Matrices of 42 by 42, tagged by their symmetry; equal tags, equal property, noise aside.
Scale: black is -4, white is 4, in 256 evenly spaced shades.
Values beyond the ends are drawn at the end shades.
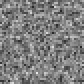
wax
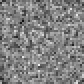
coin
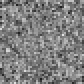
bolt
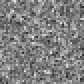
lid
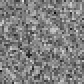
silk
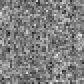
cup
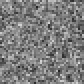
lid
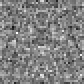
wax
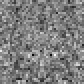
wax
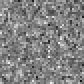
silk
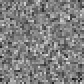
coin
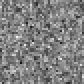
bolt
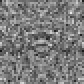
wax
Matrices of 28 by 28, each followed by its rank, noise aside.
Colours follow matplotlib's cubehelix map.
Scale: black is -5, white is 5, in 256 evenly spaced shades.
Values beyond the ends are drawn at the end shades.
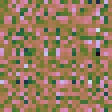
four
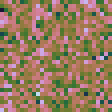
eight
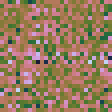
five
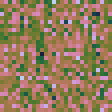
seven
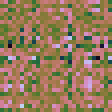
four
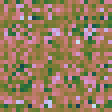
five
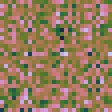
five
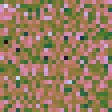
five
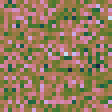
eight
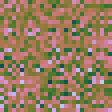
five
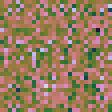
six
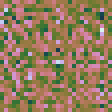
six
